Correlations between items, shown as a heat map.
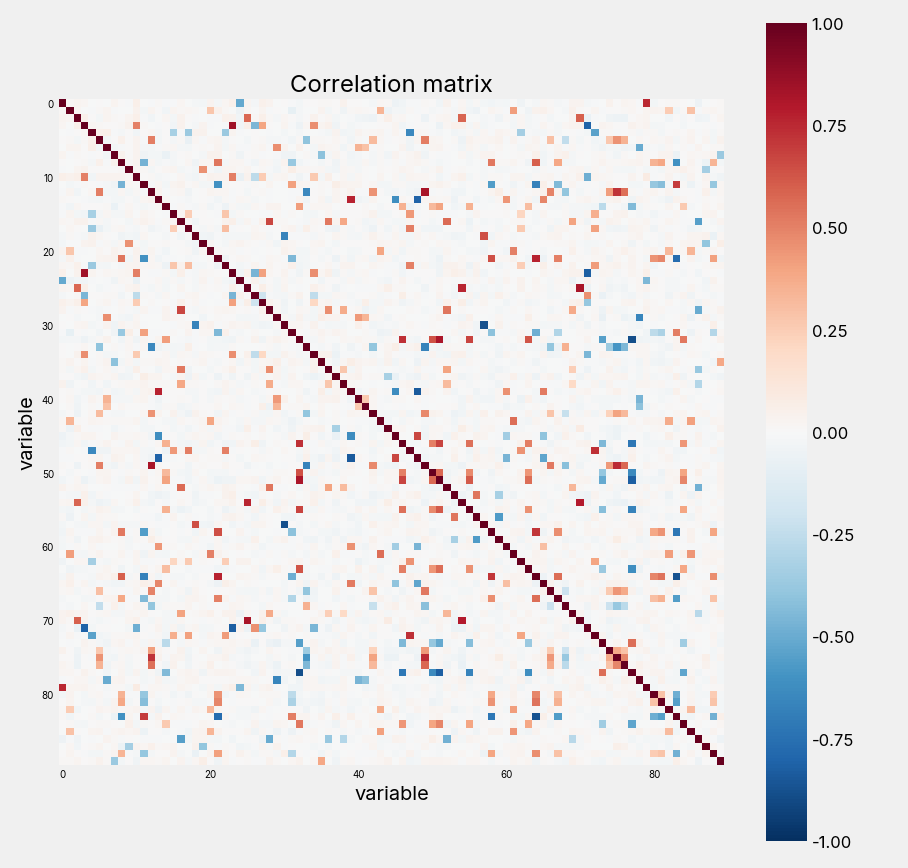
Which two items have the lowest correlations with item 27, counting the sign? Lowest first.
71, 26
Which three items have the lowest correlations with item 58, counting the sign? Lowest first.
83, 11, 31
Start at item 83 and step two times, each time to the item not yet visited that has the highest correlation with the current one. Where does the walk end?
31
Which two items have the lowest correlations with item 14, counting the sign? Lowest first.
77, 73
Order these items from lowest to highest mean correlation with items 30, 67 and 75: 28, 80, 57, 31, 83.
57, 83, 31, 28, 80
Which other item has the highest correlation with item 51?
32
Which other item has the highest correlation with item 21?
64
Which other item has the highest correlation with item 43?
61
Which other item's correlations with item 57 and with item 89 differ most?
30
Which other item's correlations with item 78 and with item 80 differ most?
29
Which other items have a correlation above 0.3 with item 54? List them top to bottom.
2, 25, 70
